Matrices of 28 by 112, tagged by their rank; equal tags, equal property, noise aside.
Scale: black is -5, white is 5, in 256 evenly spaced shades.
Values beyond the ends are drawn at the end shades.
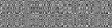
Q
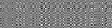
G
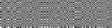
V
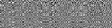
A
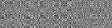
Q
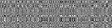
G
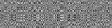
Q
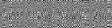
Q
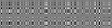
V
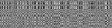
V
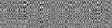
Q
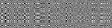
V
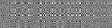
V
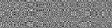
A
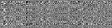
A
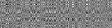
Q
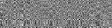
A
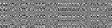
G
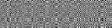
G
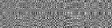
Q
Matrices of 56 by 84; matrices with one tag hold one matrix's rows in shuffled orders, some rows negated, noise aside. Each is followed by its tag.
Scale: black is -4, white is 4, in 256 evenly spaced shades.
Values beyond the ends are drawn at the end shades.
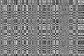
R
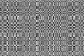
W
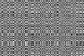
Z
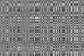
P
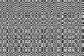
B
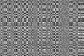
R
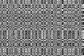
B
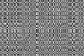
W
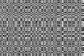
B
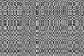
W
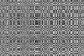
P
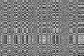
R
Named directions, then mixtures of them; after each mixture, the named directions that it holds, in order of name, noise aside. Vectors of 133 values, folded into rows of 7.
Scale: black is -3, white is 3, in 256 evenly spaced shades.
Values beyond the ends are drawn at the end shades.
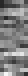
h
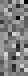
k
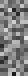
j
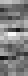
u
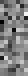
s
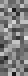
j.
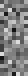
j, s.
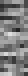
h, u.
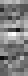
u.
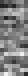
h.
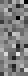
k.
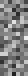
j, k.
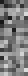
h, s.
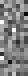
j, s.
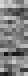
h.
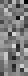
k.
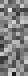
j.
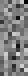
k.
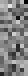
h, k.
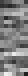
h.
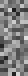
j.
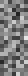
j, k.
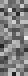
j.
